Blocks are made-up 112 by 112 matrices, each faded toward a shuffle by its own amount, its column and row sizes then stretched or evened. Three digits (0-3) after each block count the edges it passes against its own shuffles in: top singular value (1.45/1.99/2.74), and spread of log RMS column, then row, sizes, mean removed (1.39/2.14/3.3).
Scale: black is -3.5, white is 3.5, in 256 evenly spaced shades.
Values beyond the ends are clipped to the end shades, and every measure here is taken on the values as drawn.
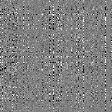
2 3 2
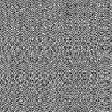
3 1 1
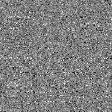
1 0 2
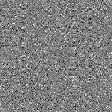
2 0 0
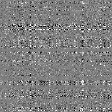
2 2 3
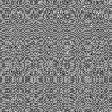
3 0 0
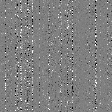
1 3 0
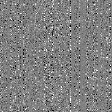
1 3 1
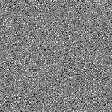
2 0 1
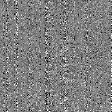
0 3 1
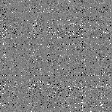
0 2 2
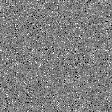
1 1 1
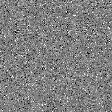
1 1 0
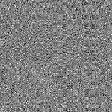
2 0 0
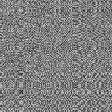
3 1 1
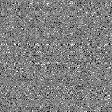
2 0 2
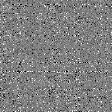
1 2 2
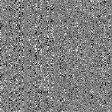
1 3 1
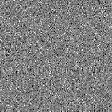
2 1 0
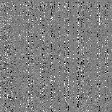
0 3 1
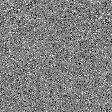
0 1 0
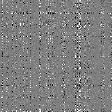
1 3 2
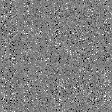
1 2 1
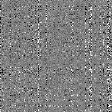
1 3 2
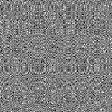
3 1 0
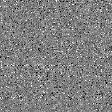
1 1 2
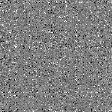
0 2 2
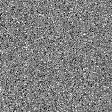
1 0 0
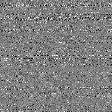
1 0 3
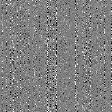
2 3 0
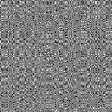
3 2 1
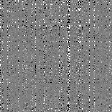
1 3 2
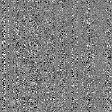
0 3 2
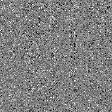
0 2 1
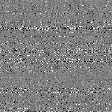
2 0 3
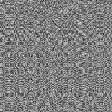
3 0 1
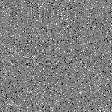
2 0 0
